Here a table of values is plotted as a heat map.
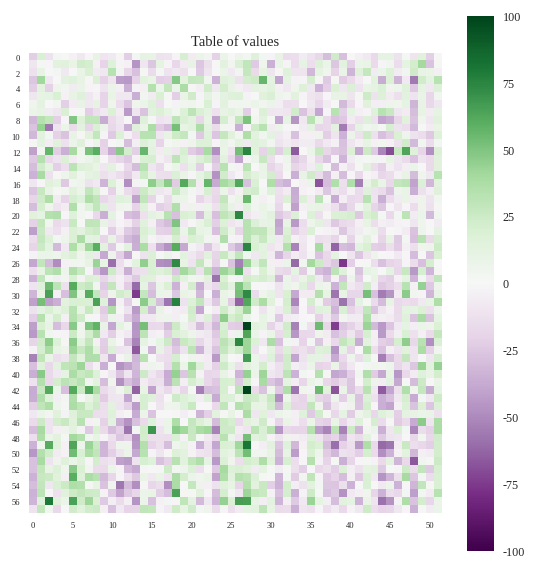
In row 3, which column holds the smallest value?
48
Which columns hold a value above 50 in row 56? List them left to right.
2, 5, 26, 27
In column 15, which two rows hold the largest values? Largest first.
47, 16
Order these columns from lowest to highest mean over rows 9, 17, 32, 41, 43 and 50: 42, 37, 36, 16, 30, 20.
37, 16, 36, 30, 20, 42
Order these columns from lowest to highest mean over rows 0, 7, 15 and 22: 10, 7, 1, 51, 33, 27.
33, 10, 7, 27, 51, 1
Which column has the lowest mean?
13
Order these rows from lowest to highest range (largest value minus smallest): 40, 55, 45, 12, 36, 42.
45, 40, 55, 36, 12, 42
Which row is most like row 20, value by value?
27
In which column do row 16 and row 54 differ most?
17
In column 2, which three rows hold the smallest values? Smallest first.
9, 31, 26
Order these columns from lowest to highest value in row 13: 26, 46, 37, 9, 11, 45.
26, 37, 11, 46, 9, 45
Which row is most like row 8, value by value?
50
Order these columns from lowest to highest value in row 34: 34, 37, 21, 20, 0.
0, 21, 37, 20, 34
